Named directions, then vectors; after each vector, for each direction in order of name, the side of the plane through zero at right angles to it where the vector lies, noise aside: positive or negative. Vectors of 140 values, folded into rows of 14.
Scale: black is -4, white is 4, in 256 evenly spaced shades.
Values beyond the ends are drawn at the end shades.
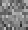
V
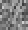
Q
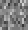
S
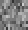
negative, positive, positive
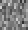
negative, negative, positive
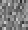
negative, negative, positive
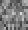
negative, positive, positive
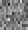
positive, positive, negative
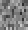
positive, negative, negative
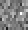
negative, positive, positive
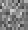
positive, positive, positive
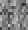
positive, negative, positive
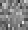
positive, positive, positive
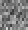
positive, negative, negative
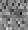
negative, negative, negative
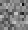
positive, negative, positive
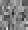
positive, negative, negative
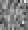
positive, positive, positive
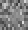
positive, positive, positive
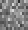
positive, positive, positive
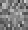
positive, positive, positive
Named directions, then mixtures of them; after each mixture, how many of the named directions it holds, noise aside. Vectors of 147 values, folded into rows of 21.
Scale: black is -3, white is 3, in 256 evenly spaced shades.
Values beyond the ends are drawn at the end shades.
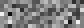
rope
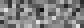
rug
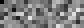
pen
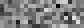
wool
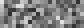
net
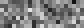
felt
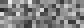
three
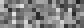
two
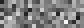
four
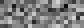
three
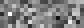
three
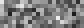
one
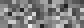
four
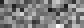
three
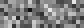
one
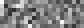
one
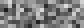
one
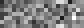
three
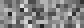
four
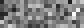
four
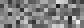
four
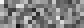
one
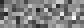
two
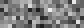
two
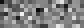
three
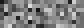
three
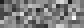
two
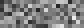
three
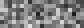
two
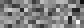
three
